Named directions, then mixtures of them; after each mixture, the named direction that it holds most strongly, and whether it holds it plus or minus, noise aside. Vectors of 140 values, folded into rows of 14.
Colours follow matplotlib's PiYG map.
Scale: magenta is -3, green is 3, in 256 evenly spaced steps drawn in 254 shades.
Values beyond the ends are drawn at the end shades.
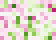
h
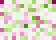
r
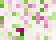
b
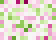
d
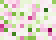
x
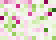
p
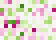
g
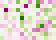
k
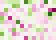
p, minus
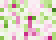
h, minus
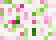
g, minus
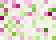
p, plus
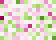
d, minus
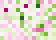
k, plus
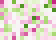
r, plus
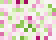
d, plus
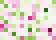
x, plus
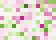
k, minus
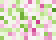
h, minus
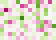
k, plus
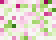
p, plus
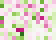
b, plus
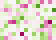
k, plus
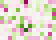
d, plus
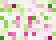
h, minus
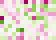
b, minus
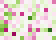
x, minus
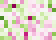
h, minus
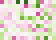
d, minus
